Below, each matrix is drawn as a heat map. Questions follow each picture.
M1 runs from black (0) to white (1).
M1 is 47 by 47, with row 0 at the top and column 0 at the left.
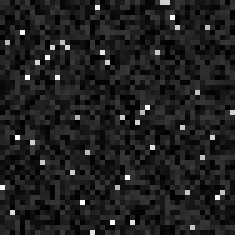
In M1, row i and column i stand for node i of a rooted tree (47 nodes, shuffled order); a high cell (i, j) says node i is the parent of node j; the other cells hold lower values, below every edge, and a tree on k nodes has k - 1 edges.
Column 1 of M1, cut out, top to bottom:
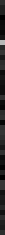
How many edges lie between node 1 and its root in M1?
6
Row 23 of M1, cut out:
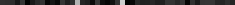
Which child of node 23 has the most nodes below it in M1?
15
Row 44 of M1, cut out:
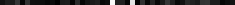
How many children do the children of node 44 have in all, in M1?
2
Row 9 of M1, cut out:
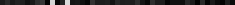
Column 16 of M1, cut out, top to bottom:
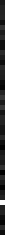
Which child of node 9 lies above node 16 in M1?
10
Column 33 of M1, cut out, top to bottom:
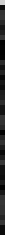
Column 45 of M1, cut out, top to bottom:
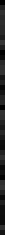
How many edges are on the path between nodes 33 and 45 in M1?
4
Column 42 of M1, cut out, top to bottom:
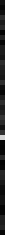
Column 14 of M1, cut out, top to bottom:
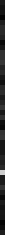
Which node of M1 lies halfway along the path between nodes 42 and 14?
3
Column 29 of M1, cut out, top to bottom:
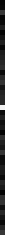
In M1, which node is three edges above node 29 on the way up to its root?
8
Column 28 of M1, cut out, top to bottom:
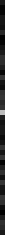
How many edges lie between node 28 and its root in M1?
4
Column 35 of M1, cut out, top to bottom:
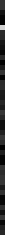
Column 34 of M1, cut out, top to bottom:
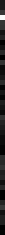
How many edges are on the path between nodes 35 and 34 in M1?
7
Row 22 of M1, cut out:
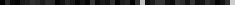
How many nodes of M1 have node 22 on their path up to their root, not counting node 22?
7
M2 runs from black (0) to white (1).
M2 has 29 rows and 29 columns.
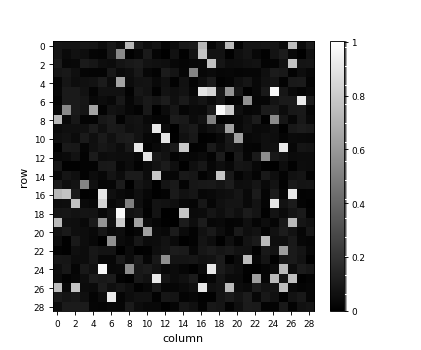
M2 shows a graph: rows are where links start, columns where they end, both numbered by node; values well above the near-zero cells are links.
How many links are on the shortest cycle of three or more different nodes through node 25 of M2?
5
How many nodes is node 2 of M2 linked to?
2
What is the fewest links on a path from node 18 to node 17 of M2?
4
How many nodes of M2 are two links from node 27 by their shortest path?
1
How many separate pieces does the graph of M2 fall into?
5
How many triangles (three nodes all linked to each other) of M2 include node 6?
0
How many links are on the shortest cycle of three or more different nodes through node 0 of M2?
3
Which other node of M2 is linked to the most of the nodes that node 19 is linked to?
node 16
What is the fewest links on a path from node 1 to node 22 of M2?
4
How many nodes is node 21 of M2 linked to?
2
